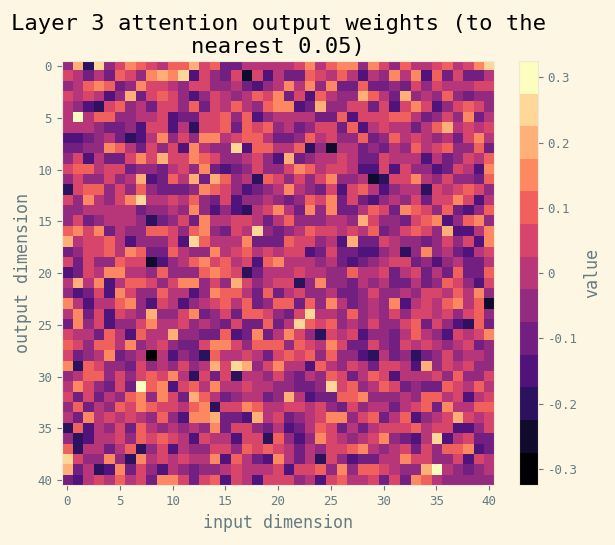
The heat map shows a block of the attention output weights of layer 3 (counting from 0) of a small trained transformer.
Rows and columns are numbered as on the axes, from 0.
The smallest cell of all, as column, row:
8, 28
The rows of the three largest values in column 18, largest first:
16, 34, 26
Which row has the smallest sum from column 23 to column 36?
18
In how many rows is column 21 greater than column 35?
21
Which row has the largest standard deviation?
1
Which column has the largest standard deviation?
12
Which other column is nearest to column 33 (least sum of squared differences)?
10
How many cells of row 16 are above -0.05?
27
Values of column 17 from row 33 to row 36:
0.15 -0.15 0.05 0.05
